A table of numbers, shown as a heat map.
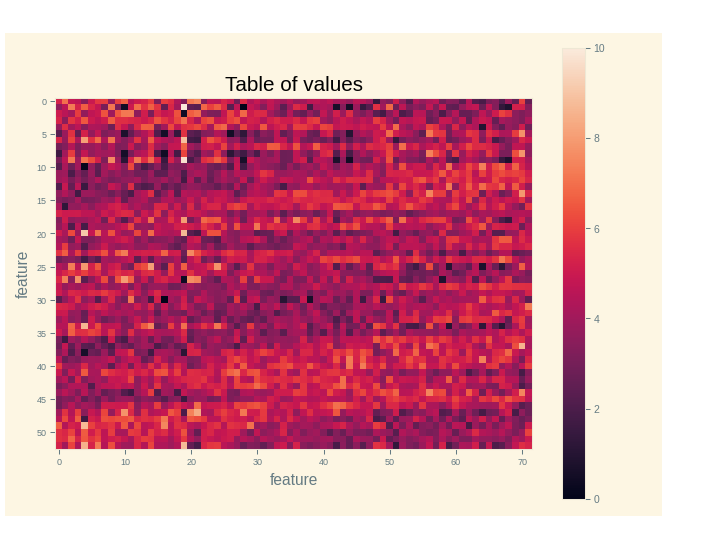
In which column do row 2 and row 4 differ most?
19
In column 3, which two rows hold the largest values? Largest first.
27, 48
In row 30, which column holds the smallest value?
16
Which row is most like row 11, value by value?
45
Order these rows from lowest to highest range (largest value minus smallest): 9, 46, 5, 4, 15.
15, 46, 4, 5, 9
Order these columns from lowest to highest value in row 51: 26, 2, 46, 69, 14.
46, 69, 26, 14, 2
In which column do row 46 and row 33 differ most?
42
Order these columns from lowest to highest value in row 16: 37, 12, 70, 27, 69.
70, 69, 12, 37, 27
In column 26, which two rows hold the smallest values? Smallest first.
5, 8
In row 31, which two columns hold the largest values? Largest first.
71, 62
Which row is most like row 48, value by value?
23
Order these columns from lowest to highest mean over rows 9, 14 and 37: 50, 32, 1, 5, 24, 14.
32, 5, 1, 24, 14, 50
